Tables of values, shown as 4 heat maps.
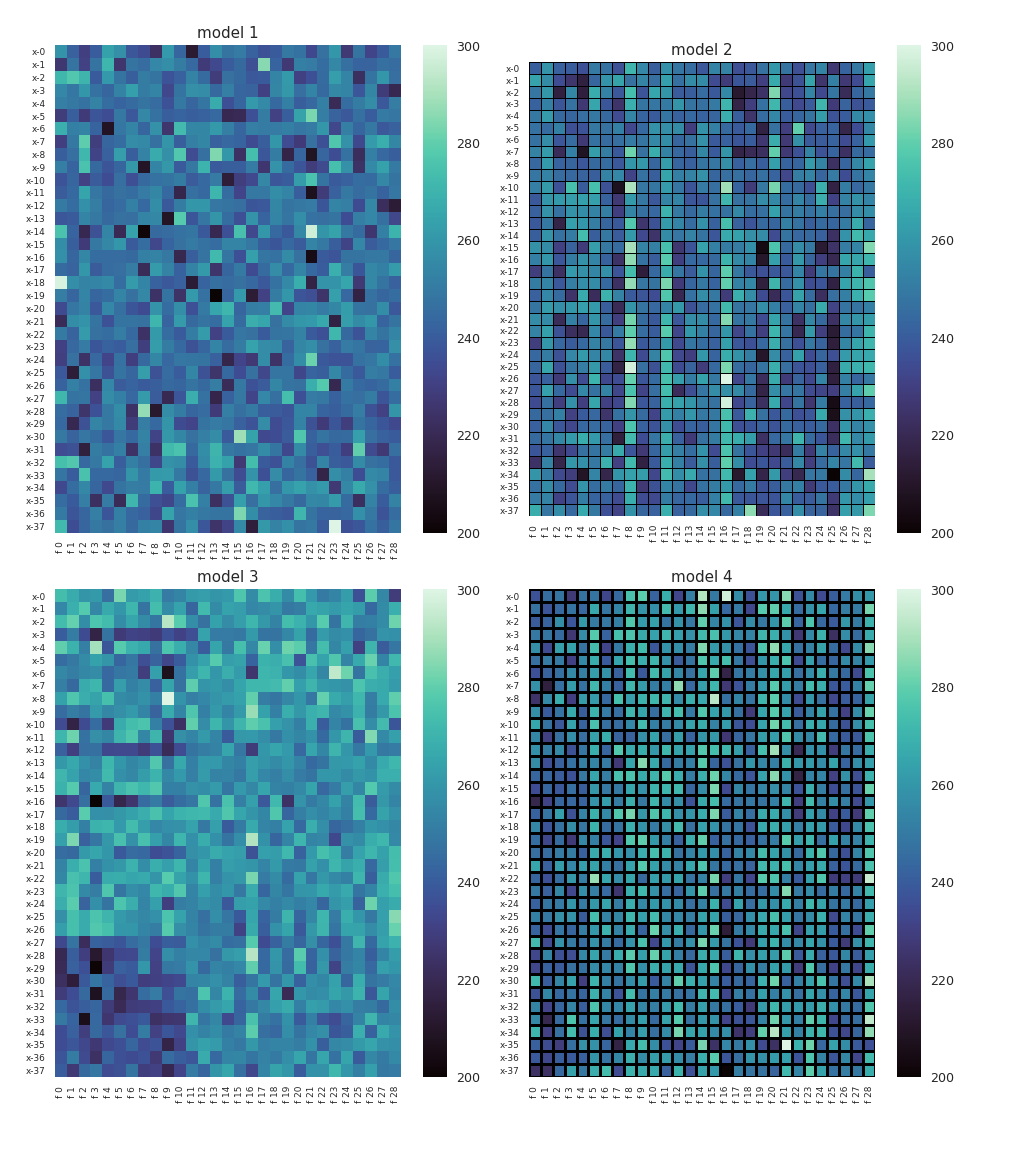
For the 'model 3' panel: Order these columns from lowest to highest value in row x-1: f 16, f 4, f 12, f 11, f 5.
f 11, f 16, f 5, f 4, f 12
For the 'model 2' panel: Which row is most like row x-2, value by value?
x-7
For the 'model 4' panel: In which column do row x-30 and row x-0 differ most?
f 16
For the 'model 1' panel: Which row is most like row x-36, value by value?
x-30
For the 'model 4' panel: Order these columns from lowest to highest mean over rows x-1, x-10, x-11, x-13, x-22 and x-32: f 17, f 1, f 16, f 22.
f 1, f 16, f 17, f 22
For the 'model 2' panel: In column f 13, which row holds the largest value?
x-34
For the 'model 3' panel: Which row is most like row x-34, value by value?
x-27
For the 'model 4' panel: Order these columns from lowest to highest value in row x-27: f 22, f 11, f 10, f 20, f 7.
f 10, f 7, f 22, f 11, f 20
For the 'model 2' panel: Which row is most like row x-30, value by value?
x-36
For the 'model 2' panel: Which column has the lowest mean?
f 25
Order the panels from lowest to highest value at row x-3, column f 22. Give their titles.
model 4, model 2, model 1, model 3
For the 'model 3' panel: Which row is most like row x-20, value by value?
x-5
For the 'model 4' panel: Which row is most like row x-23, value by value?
x-19
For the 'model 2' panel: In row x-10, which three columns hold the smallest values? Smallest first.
f 7, f 25, f 18
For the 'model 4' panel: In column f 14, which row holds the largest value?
x-0
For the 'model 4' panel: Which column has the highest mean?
f 28
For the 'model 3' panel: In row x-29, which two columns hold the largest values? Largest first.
f 16, f 20
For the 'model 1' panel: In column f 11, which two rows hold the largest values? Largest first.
x-35, x-27
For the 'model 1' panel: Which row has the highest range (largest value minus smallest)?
x-14
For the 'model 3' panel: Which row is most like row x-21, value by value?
x-1
